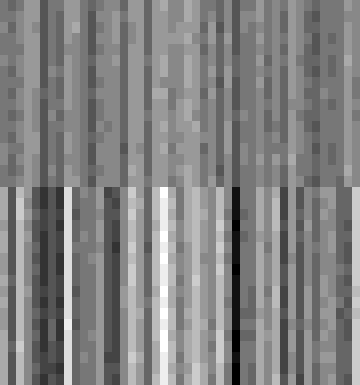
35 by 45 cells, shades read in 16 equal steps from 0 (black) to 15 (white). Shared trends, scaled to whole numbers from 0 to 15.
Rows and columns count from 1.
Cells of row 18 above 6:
31
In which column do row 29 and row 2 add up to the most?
21
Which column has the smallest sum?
30
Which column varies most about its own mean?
28
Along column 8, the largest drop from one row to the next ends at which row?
18
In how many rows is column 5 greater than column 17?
1
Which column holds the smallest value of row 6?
6
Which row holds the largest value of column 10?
3
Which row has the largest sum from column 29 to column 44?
15
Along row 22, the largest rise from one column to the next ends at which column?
9
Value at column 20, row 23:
11
